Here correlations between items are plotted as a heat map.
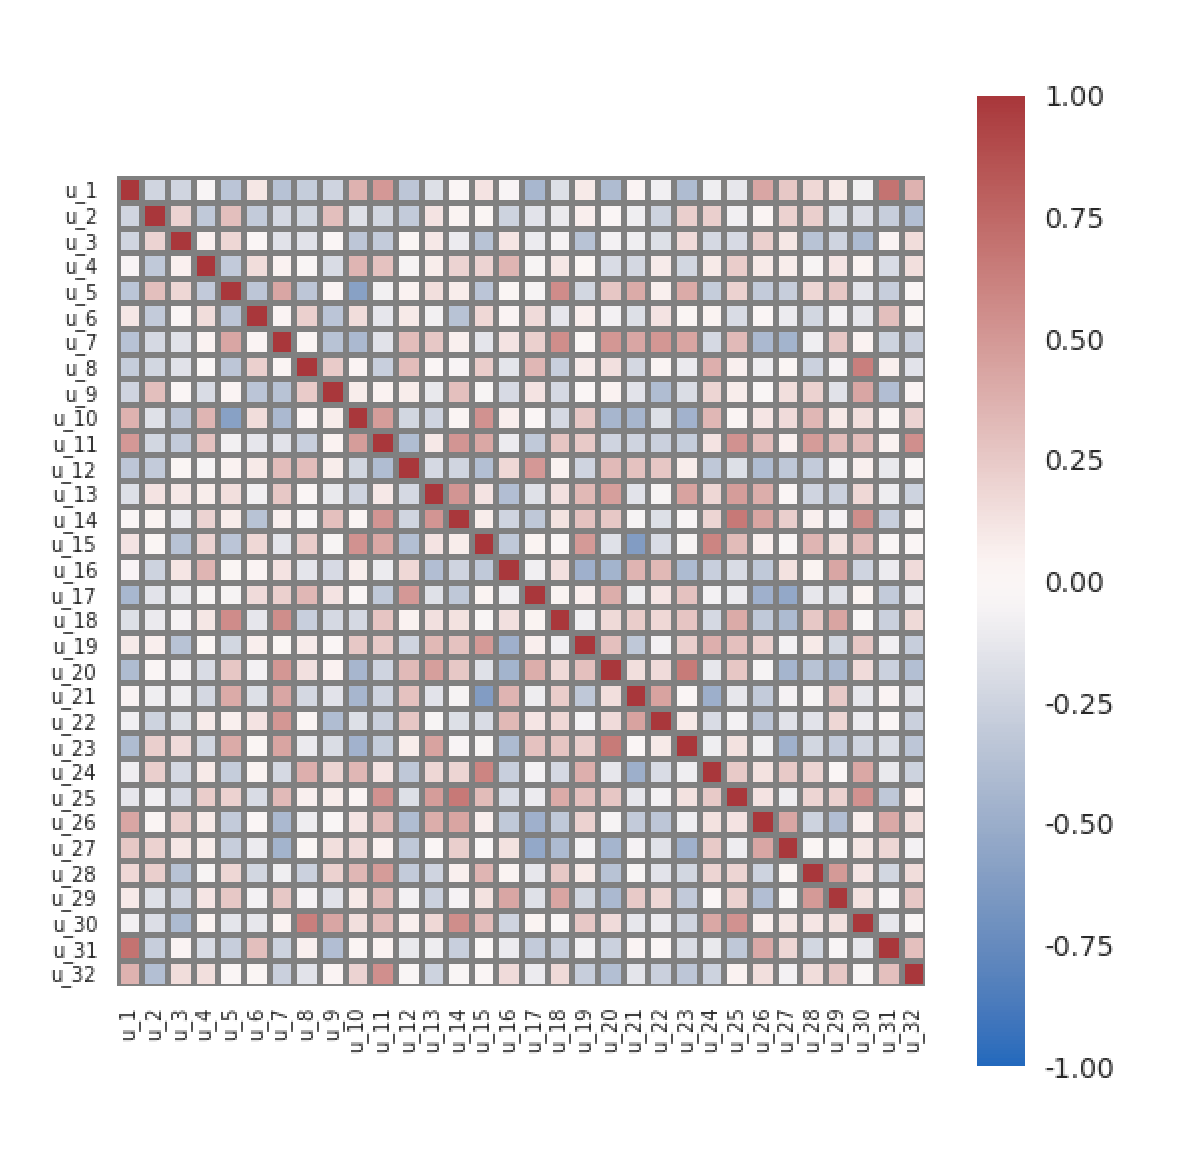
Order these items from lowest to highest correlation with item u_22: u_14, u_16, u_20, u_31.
u_14, u_31, u_20, u_16
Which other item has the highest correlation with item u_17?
u_12
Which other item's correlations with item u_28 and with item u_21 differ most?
u_15
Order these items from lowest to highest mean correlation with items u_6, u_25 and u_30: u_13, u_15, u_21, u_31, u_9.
u_21, u_31, u_9, u_13, u_15
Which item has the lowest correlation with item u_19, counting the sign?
u_16
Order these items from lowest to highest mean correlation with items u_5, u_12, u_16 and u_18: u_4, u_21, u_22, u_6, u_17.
u_6, u_4, u_17, u_22, u_21
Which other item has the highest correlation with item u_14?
u_25
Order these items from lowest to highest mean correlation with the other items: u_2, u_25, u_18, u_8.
u_2, u_8, u_18, u_25
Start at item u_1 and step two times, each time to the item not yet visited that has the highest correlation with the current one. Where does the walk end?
u_26
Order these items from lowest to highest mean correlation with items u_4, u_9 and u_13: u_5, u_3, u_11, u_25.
u_5, u_3, u_11, u_25
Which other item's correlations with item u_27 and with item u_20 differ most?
u_23
